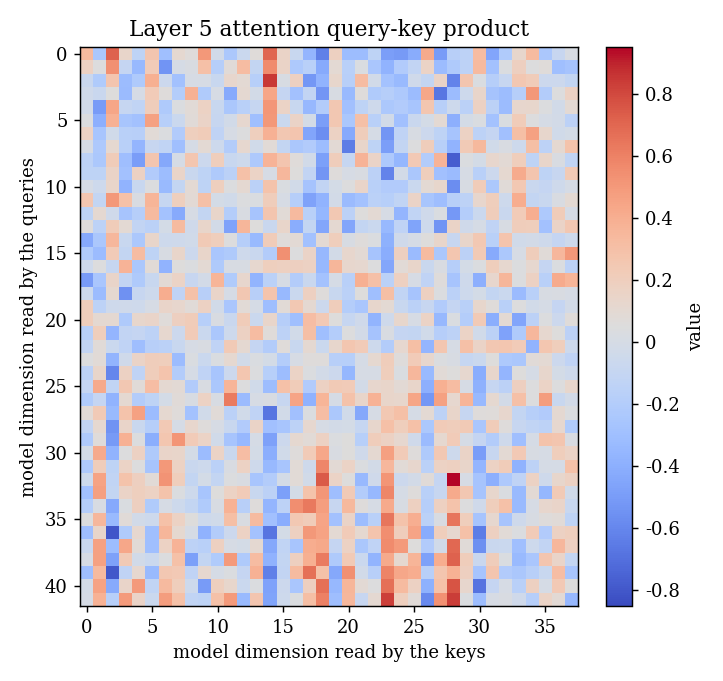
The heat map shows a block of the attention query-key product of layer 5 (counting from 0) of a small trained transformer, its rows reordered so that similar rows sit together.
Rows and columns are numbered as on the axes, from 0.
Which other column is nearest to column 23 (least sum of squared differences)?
18
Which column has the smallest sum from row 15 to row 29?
2
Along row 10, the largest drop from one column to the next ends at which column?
28
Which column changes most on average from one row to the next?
27
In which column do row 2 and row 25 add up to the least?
17
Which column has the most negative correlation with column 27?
26
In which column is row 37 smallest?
30
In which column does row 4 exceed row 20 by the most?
33
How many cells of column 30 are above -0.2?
27
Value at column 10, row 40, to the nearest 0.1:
0.2
